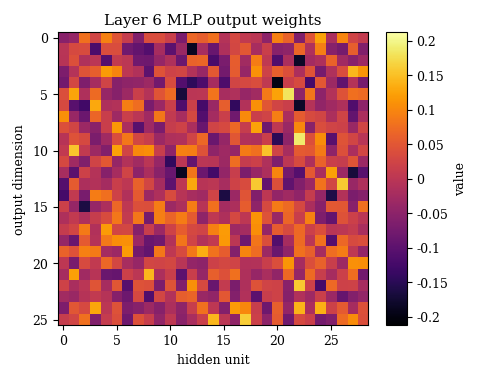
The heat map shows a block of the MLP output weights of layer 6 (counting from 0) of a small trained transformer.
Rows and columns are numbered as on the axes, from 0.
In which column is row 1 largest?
24
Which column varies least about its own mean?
23
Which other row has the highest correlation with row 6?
7
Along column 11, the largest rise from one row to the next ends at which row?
13
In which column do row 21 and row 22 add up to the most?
8
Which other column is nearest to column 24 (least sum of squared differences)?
16
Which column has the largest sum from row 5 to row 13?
18
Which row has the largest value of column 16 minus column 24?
3
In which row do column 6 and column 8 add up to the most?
21
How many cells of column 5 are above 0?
17
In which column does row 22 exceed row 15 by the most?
2
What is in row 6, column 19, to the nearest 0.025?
0.05
